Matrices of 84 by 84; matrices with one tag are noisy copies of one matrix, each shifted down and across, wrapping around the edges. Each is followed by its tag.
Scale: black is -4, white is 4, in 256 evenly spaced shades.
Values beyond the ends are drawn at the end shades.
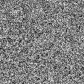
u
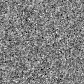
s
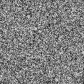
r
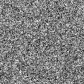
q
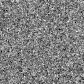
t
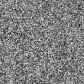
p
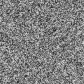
q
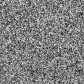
r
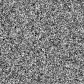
s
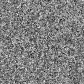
t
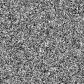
s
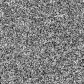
u
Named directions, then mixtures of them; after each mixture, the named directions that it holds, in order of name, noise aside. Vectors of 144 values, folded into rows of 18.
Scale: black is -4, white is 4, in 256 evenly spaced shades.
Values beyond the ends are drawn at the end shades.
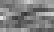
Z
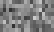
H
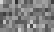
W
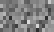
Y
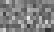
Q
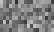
W, Y.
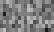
H, Q, W.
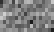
W, Z.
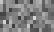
H, W.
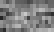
Q, Z.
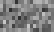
H, W, Z.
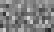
Q, W, Z.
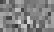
Q, W, Y.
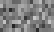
H, Y.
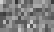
W.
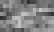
Z.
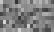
H, W, Z.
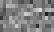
H, Y, Z.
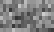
H, Z.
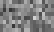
H.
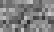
H, Y, Z.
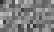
W.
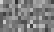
W.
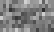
H, Z.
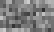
H, Q, Z.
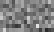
Q, Y, Z.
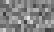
Q.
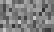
H, Q.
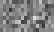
H, Y.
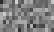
W.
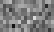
H, Q, Y.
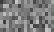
Q, W.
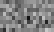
Q.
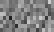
Y.
